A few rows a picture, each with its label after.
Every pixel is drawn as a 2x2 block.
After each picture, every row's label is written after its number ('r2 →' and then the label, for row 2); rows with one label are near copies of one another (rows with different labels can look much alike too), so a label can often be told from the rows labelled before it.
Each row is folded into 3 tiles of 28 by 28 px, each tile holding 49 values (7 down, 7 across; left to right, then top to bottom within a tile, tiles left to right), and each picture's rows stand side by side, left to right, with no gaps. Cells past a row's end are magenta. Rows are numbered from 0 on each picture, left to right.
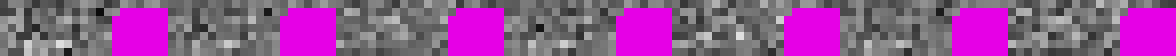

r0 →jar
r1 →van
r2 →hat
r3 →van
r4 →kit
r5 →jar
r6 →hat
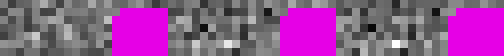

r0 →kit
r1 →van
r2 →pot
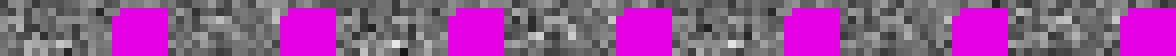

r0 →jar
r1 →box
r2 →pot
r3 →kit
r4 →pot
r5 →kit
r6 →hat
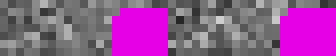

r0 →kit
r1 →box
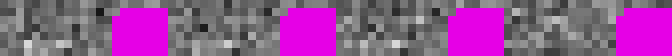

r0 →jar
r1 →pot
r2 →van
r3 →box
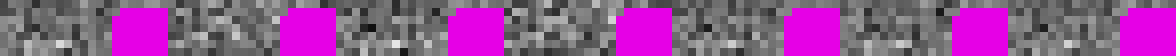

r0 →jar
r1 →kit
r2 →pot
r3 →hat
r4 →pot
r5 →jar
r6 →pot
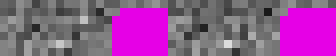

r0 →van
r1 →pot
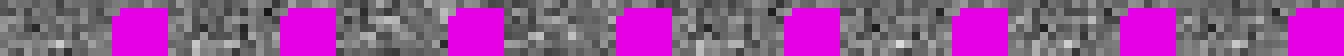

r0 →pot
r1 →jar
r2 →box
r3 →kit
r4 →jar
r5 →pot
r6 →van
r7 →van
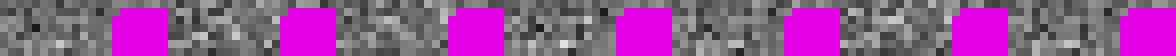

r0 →pot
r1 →kit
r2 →box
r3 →van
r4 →jar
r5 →hat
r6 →jar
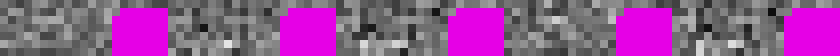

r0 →hat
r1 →pot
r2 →jar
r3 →box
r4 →jar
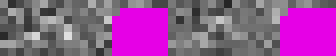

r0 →kit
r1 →box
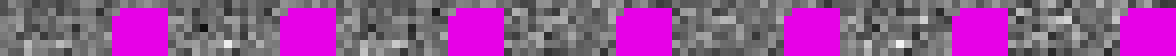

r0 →jar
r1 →pot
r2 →jar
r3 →hat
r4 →hat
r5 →van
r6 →hat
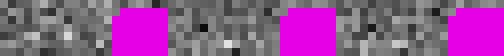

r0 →kit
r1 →pot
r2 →jar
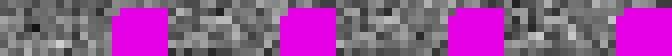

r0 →pot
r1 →hat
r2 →hat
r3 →kit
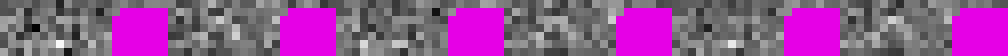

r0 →pot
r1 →kit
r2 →jar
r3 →box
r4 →pot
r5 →box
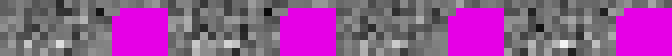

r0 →van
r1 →jar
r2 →van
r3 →pot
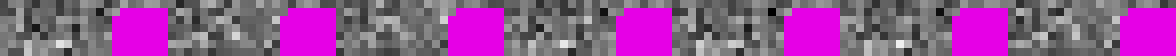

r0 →jar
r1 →kit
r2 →box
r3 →van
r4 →jar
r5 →jar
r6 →kit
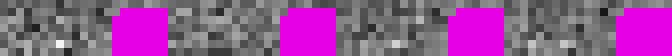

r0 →pot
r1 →hat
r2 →van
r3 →jar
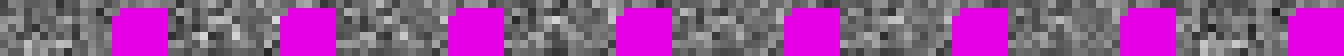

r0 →jar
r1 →kit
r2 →kit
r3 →box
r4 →hat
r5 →hat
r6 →box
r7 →jar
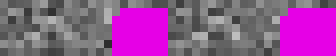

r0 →box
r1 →kit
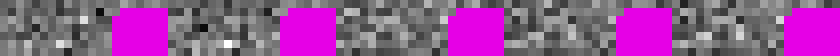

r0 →van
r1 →pot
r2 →hat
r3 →kit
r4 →kit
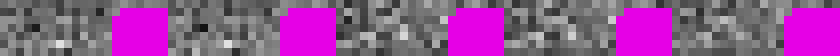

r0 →pot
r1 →pot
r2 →kit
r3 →kit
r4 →box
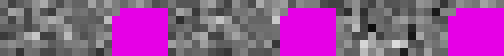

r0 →kit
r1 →box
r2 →jar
